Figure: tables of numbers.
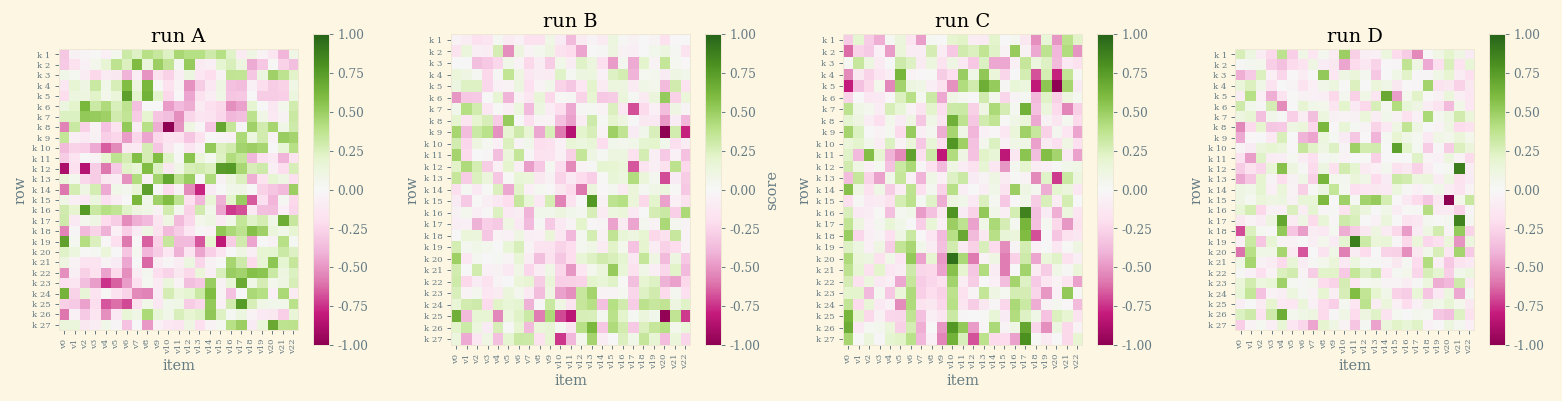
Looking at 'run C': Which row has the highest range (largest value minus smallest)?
k 5
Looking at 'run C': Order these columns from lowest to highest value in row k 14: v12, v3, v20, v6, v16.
v12, v3, v20, v6, v16
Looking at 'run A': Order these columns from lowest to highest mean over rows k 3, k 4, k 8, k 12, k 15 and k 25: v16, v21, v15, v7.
v21, v7, v15, v16
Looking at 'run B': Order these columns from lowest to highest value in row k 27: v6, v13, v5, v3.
v3, v5, v6, v13
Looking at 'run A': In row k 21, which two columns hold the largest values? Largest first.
v20, v16
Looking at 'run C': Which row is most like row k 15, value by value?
k 6
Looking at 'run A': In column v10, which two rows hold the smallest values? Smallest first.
k 8, k 6
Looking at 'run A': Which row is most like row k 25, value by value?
k 23
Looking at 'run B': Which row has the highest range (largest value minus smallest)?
k 25
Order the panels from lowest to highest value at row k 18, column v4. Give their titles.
run A, run C, run B, run D
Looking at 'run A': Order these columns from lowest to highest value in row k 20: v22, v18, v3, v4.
v18, v3, v4, v22
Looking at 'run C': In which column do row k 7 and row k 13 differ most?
v21
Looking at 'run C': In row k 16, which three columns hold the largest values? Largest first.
v17, v10, v13
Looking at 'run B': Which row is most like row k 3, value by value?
k 17
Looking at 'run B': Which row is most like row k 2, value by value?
k 14
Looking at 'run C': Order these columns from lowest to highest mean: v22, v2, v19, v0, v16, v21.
v22, v2, v19, v21, v16, v0
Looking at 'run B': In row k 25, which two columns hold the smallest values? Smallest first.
v20, v11
